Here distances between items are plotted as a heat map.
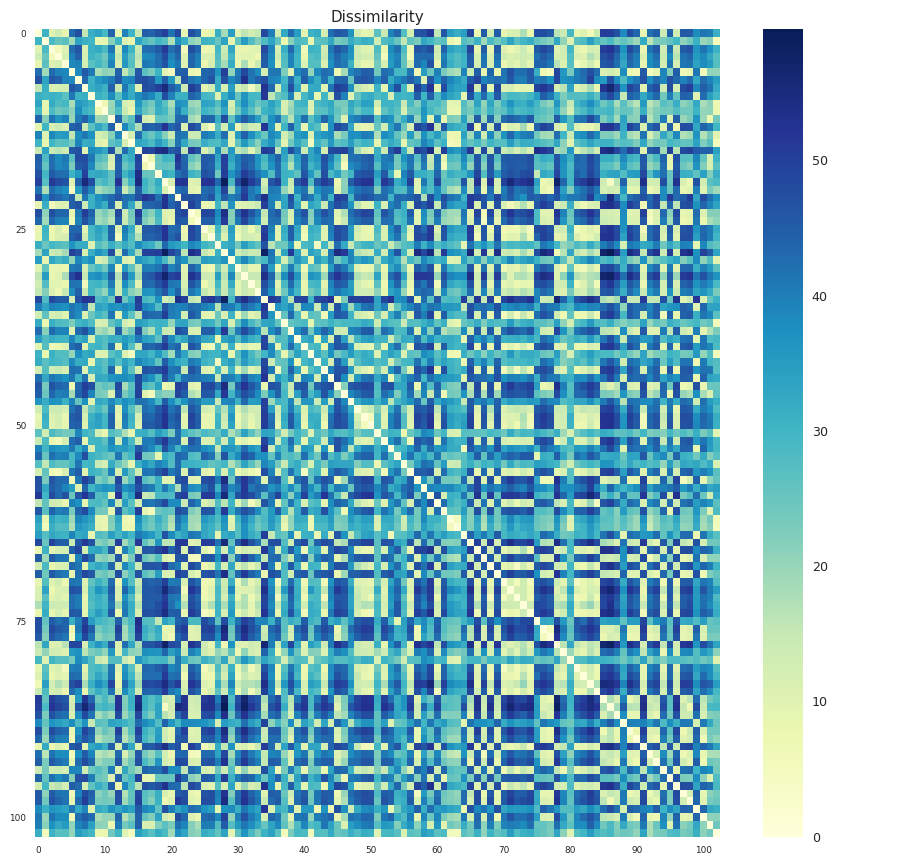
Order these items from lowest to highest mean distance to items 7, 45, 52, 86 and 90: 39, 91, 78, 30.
30, 91, 78, 39
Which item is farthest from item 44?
34
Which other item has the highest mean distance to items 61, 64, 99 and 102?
15
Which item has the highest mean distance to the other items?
21
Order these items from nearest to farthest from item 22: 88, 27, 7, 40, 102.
40, 7, 27, 102, 88
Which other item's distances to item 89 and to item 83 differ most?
85
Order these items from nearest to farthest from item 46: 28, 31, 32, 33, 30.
33, 30, 32, 31, 28
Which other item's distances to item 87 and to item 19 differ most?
86
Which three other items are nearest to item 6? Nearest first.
58, 21, 47
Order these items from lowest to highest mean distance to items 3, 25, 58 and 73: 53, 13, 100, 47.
47, 53, 13, 100
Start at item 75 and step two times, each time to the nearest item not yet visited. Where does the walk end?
18
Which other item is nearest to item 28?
78
